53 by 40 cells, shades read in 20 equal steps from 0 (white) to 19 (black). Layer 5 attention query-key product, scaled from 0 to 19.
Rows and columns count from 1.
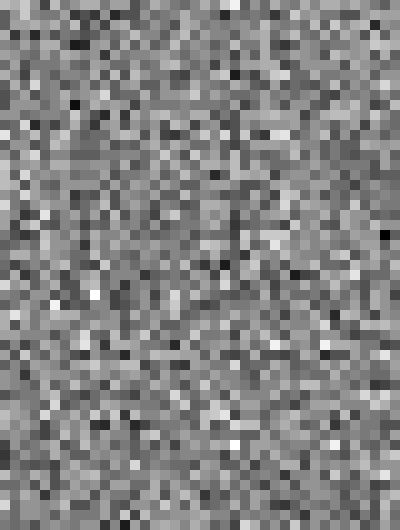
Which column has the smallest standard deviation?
32
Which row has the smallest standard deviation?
38
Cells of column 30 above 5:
46
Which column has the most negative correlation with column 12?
11
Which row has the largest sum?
2
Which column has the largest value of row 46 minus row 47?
14
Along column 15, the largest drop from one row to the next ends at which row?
44
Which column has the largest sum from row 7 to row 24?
24
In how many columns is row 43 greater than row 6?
23
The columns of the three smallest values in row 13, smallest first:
3, 18, 8
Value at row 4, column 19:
5
